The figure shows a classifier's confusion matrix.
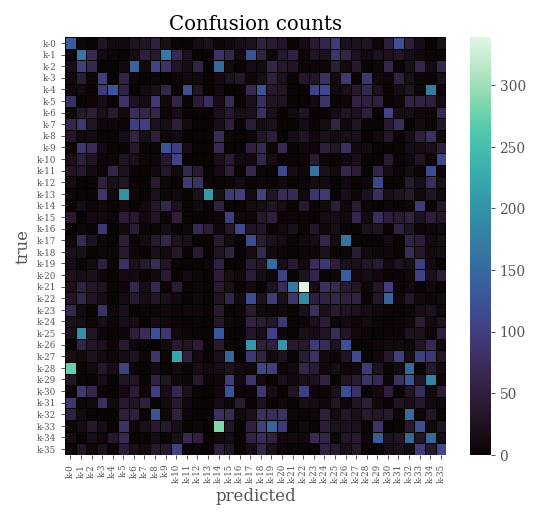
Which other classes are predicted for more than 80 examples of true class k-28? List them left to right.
k-0, k-5, k-18, k-19, k-32
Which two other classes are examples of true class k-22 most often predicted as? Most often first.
k-30, k-17
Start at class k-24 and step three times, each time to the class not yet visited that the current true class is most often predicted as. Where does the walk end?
k-17
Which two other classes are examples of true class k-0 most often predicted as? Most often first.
k-31, k-25
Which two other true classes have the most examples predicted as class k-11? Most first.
k-4, k-12
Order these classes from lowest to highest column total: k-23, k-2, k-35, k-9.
k-2, k-35, k-9, k-23
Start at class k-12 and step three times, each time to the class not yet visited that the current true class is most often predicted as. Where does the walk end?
k-32
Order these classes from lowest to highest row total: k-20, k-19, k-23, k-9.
k-23, k-20, k-9, k-19
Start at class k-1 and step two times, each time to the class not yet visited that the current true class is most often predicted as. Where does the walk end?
k-10
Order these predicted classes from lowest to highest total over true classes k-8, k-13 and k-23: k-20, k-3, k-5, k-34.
k-20, k-34, k-3, k-5
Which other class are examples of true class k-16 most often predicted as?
k-3
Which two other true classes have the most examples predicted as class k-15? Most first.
k-27, k-30
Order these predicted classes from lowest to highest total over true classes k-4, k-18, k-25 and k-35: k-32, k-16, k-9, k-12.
k-16, k-12, k-32, k-9
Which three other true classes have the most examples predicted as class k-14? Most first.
k-33, k-2, k-25
